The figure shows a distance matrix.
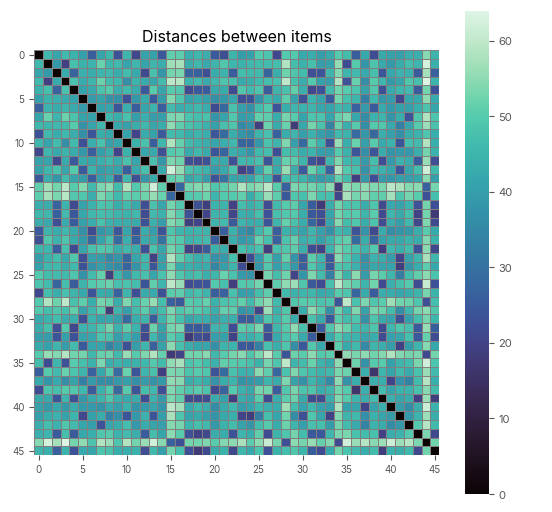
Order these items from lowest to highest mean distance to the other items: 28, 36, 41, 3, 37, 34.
41, 37, 36, 3, 28, 34
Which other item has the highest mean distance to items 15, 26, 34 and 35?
13
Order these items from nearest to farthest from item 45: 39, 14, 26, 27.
39, 26, 14, 27
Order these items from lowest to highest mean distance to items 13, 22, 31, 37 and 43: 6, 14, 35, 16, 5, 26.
26, 5, 14, 6, 35, 16
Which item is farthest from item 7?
44
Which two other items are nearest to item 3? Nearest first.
1, 35
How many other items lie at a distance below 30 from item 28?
4
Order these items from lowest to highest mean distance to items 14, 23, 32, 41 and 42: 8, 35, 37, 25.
37, 8, 25, 35
